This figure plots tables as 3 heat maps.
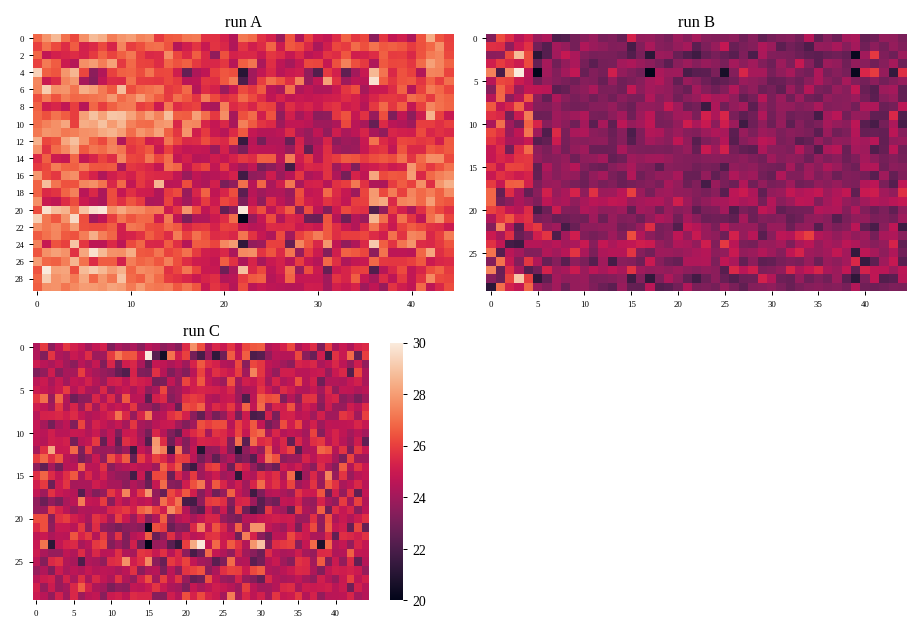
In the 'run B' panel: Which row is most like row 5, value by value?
21
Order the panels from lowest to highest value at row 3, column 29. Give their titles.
run B, run A, run C
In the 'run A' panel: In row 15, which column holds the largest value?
40
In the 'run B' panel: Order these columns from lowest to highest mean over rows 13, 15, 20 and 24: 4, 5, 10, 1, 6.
5, 6, 10, 1, 4
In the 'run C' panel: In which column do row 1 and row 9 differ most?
15
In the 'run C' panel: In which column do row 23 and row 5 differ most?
22
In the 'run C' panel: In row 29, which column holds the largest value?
26
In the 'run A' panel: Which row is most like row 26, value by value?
22
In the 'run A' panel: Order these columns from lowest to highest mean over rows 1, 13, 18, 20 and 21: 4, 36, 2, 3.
36, 2, 3, 4
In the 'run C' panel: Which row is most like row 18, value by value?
14
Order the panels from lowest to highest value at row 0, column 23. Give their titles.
run B, run C, run A
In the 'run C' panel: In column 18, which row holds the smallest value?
12
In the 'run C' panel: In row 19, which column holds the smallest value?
29
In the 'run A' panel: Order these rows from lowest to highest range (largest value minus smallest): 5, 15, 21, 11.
11, 15, 5, 21
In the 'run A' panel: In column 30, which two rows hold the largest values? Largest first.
23, 3
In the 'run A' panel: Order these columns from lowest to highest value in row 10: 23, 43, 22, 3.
43, 23, 22, 3
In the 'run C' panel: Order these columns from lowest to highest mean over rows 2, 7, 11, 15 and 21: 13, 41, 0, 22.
13, 41, 0, 22
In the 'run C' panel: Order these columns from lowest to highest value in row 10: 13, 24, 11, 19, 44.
19, 11, 44, 13, 24
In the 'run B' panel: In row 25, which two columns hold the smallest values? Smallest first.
39, 1
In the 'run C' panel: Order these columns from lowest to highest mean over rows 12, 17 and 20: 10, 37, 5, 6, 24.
6, 24, 10, 37, 5
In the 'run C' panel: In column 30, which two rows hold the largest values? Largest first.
23, 21
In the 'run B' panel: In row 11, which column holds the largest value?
4
